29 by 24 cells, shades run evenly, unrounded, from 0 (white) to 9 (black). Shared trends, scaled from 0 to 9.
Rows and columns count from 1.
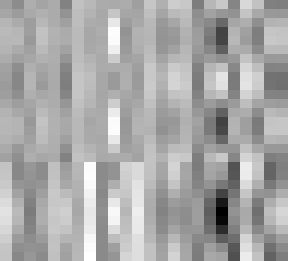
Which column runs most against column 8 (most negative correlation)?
9
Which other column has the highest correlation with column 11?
8
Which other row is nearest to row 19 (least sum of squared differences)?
29
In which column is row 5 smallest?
10
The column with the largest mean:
19
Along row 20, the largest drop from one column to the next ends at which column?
21
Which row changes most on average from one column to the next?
24
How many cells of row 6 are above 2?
23
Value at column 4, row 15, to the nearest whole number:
2
